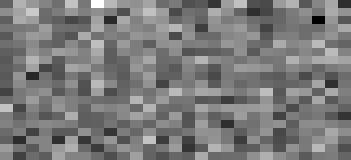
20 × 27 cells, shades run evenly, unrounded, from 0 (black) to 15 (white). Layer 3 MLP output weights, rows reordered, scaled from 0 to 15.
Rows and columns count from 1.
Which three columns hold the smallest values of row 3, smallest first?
25, 9, 6
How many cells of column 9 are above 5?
16
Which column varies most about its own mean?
8
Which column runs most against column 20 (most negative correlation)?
2
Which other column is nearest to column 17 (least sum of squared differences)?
24
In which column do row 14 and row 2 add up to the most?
12
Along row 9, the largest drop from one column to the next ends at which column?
4
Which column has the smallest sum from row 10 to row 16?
7
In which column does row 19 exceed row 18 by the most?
5
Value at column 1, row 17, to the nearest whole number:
6
